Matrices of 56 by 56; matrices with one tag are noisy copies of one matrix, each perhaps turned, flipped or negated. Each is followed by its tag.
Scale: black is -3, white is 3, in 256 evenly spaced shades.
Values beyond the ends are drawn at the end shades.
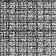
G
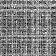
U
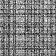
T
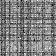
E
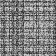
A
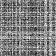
U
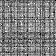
A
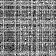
E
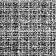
G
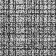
T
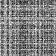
U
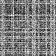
E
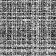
U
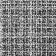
G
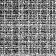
G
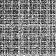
G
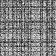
T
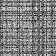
A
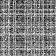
T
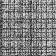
G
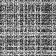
E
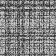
U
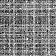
T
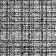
T
